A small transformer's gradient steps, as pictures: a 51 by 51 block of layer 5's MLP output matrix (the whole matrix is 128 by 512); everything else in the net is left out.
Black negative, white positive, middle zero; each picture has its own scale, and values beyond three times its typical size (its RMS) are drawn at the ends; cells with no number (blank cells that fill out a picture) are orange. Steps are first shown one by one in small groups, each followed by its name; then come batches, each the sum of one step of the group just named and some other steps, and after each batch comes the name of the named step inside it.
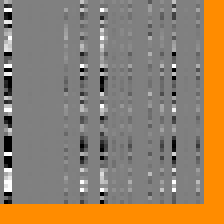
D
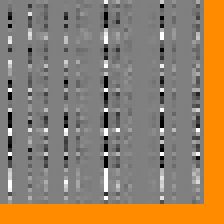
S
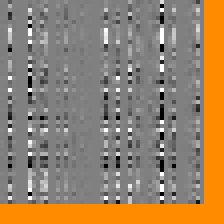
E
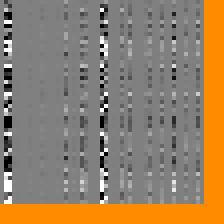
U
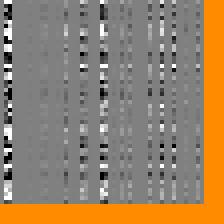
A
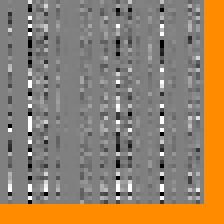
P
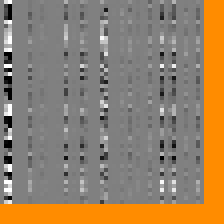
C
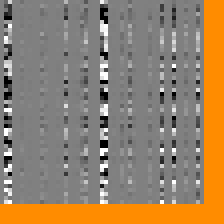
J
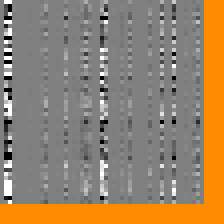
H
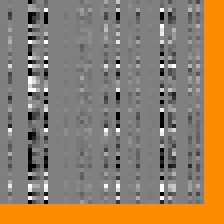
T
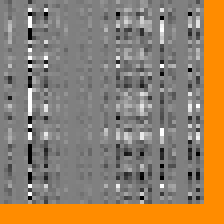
T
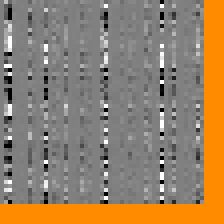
C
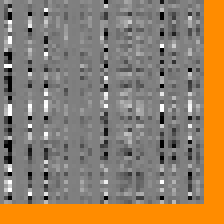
C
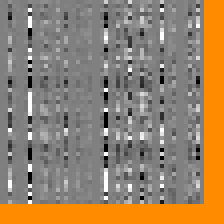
S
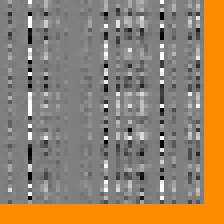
P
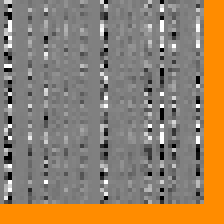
A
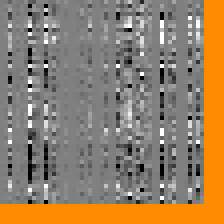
T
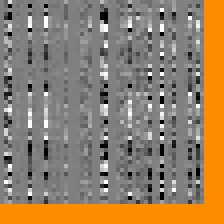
J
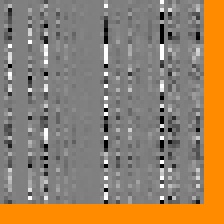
E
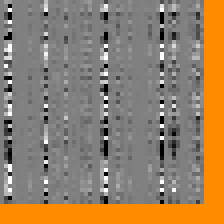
H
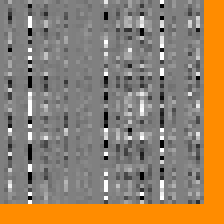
S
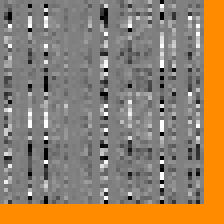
J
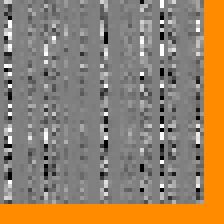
A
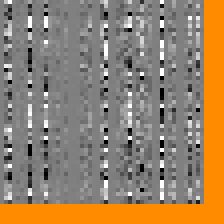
A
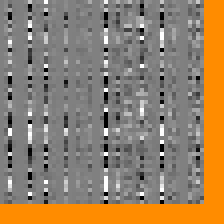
S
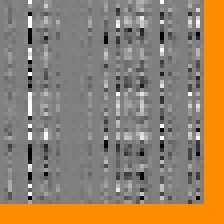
P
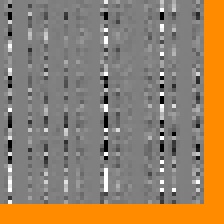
S
